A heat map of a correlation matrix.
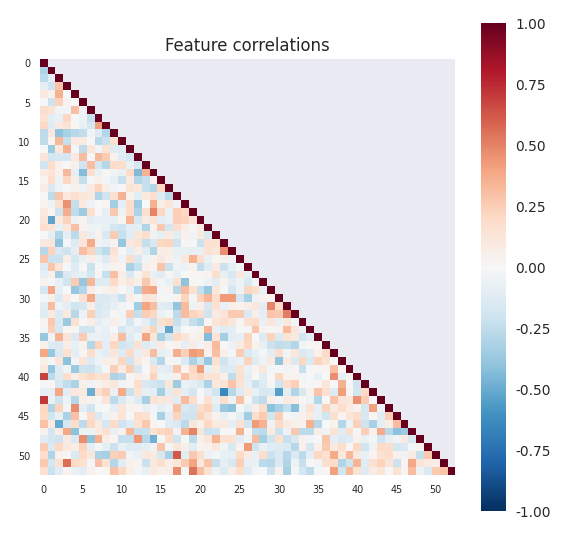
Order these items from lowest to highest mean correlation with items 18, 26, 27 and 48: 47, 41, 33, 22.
41, 47, 33, 22
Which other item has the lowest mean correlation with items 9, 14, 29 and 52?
5
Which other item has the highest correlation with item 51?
3
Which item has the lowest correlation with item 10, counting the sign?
23
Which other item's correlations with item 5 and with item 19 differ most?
14
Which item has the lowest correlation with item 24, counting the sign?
44
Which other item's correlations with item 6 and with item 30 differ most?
48
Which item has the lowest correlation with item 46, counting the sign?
2
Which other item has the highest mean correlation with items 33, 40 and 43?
0
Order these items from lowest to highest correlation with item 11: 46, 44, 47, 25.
46, 44, 25, 47
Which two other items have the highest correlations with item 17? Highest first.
50, 52
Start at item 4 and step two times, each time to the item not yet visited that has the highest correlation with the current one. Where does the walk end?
42
